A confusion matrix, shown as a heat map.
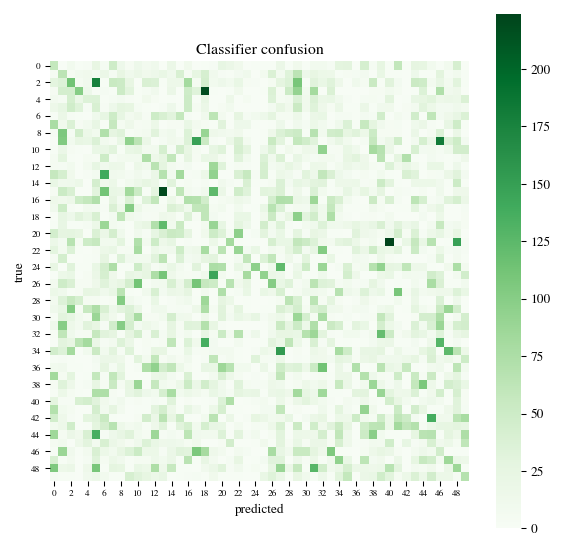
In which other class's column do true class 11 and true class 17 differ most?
9
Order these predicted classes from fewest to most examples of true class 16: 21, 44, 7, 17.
21, 7, 44, 17
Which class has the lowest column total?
24
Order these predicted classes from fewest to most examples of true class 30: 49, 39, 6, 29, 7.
7, 6, 49, 39, 29
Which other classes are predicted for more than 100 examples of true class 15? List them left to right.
6, 13, 19
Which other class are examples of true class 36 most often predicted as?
32
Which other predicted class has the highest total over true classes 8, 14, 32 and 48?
31
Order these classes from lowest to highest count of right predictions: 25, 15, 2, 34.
15, 34, 25, 2
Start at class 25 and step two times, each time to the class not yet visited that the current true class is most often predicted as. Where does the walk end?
13
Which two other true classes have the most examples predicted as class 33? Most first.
46, 18
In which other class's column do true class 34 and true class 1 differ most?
27
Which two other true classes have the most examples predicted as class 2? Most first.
29, 34
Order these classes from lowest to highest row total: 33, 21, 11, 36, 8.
11, 33, 8, 36, 21
